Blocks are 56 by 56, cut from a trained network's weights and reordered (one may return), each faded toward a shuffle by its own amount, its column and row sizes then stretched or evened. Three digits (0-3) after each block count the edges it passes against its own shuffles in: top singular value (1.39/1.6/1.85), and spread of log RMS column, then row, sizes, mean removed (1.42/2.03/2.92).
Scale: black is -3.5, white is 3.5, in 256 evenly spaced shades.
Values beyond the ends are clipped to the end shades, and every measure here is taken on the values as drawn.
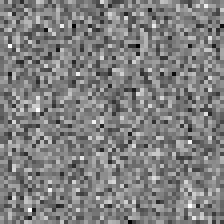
0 1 0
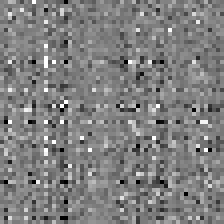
2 2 2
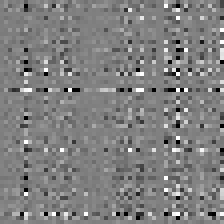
3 3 3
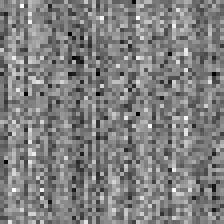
3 1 0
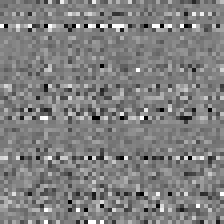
1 1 3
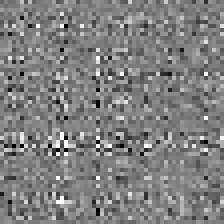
3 2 3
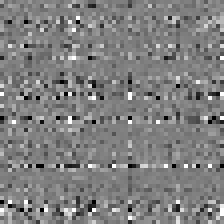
0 2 3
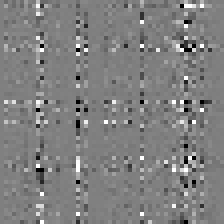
2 3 2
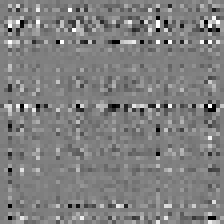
3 2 3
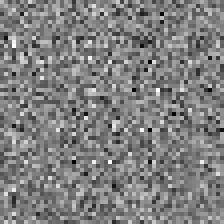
1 1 1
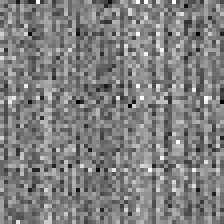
3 0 1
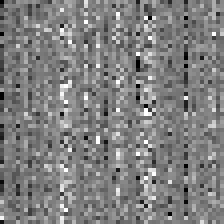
2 3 0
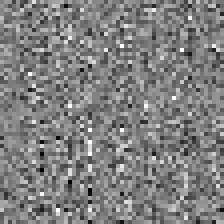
2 2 0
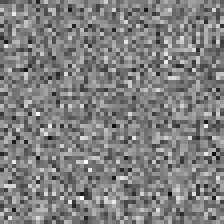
1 1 1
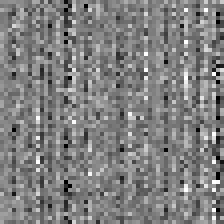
3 3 0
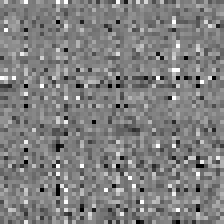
0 2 2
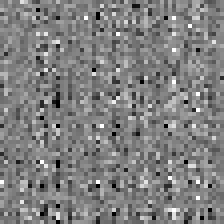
1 2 1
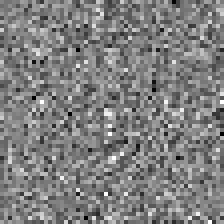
1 1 1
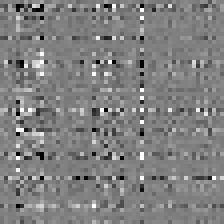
3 2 3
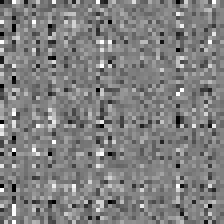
1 3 2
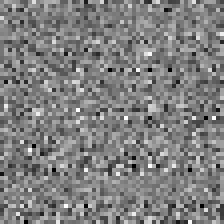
0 0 2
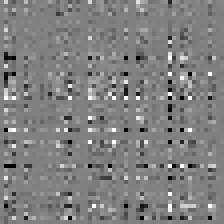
3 3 3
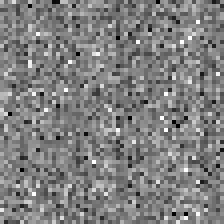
0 0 0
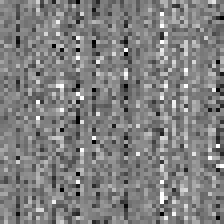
2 3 0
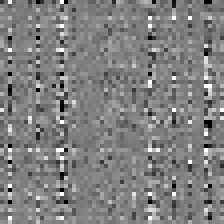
2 3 1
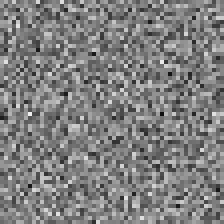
2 0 0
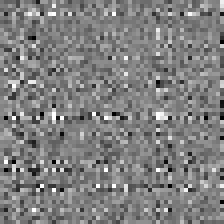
2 2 2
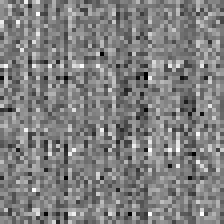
3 1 1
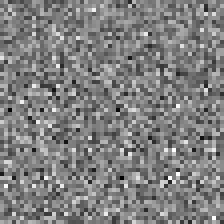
0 0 1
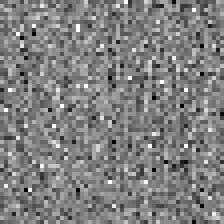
0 0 0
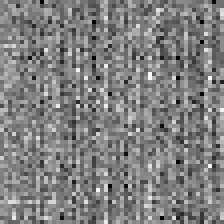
3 1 0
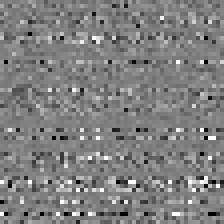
0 0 3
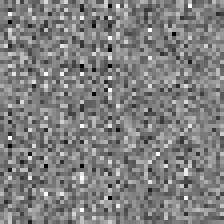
0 2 0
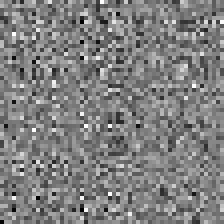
2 2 1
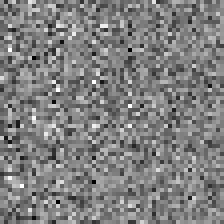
2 2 0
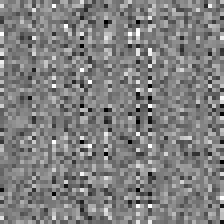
3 3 0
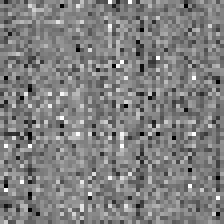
1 2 1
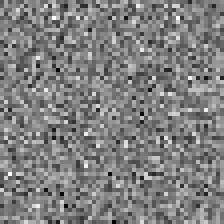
0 0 1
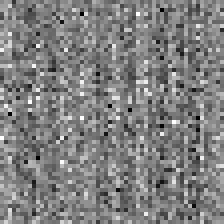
2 1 0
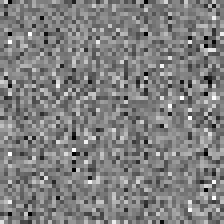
0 2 1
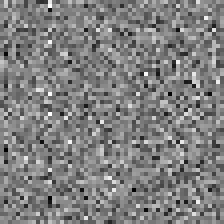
1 1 1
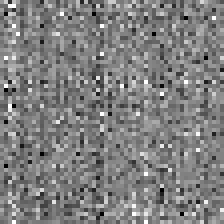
1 2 1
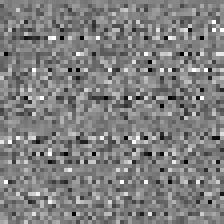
0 0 3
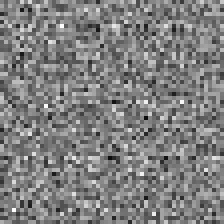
3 1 1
